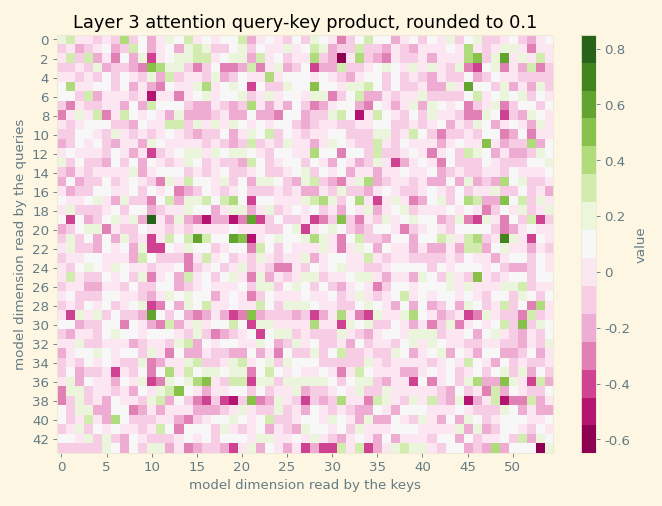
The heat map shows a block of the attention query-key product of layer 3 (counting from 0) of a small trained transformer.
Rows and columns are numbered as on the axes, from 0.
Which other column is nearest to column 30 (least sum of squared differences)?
4
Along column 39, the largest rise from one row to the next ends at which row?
29
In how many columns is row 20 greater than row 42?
20
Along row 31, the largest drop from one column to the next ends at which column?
22
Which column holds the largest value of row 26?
51
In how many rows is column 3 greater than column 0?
21
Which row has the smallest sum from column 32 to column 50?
13
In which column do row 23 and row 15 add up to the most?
34
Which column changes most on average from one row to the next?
10
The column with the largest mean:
12
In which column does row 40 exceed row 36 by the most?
6
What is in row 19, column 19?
-0.5
